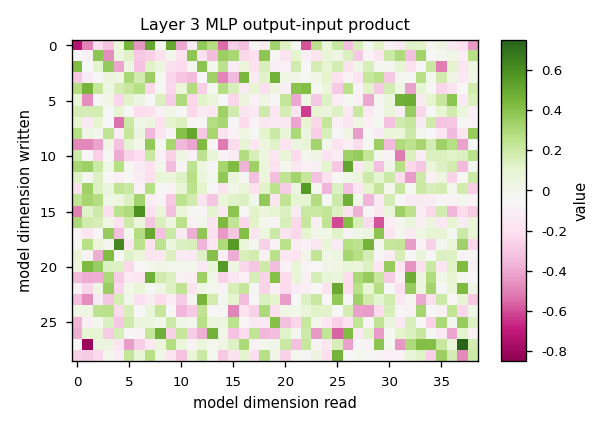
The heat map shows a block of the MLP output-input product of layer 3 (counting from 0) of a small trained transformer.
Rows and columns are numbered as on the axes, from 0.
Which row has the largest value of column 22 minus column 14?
13
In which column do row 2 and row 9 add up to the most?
12
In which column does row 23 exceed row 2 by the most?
35
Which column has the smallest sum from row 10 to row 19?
32
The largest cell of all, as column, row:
37, 27
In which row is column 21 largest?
4
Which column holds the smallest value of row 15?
0
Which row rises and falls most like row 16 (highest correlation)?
11
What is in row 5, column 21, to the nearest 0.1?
-0.4
